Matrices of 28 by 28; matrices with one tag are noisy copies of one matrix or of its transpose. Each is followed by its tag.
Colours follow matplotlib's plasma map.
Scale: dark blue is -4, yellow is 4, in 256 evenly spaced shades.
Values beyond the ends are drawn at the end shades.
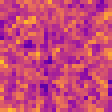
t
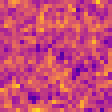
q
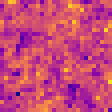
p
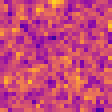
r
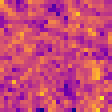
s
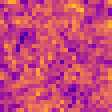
p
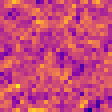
q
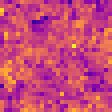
p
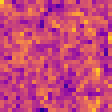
s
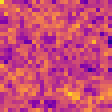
s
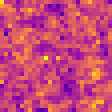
s
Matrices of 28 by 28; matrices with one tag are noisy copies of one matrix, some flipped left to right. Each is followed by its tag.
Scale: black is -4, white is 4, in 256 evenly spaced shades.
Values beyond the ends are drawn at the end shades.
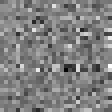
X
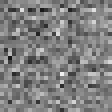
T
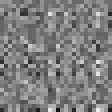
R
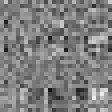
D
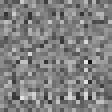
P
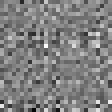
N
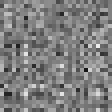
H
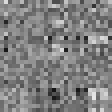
D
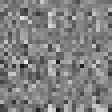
R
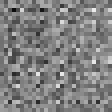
T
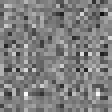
H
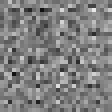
T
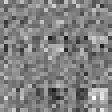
D
